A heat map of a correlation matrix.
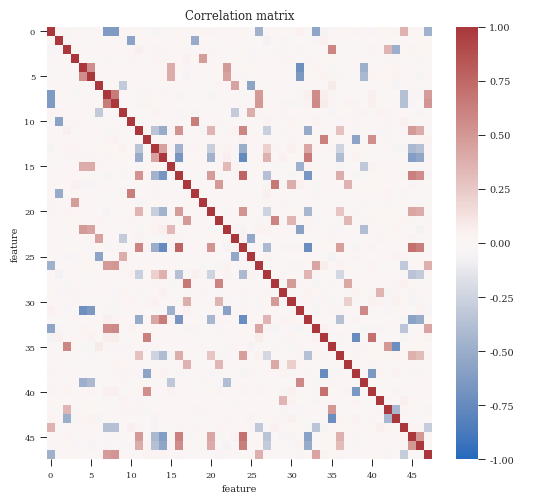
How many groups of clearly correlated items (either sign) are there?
10
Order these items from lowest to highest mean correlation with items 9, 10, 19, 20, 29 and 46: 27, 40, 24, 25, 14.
14, 27, 40, 25, 24
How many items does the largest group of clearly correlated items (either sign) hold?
11
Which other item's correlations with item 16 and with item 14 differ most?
24
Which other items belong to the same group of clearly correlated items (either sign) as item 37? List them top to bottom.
17, 21, 28, 30
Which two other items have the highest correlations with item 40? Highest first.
34, 12
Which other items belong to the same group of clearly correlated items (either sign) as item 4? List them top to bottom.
5, 15, 22, 31, 39
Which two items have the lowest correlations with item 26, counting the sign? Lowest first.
0, 44
